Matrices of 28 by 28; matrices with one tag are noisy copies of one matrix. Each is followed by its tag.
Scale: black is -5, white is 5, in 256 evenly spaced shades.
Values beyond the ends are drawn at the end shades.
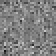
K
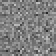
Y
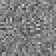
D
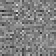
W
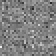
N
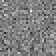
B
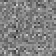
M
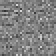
W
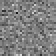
W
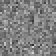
K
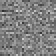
W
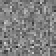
K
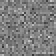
N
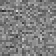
W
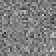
B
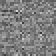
W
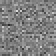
W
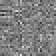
W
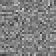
W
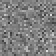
B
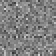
M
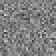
B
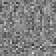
K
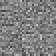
W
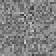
N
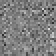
B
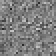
D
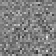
Y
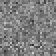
K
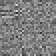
W
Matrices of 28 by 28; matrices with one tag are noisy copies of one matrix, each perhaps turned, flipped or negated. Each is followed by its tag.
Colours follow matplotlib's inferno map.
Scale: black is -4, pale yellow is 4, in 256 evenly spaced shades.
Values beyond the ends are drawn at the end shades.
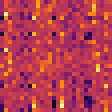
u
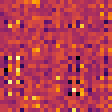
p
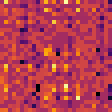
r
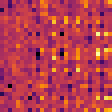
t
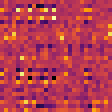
p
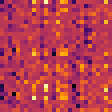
r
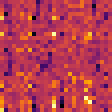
u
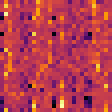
u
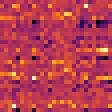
u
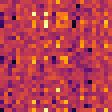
r
